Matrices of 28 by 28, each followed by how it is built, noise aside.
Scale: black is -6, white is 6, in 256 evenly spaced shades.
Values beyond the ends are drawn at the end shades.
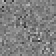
block diagonal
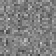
low rank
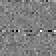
uneven rows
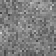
smooth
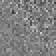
upper triangular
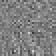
low rank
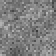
smooth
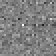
uneven rows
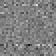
uneven rows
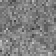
smooth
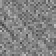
Toeplitz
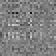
low rank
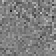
upper triangular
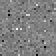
sparse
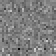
uneven rows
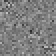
block diagonal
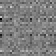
low rank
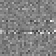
uneven rows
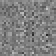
low rank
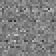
uneven rows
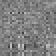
low rank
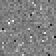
sparse
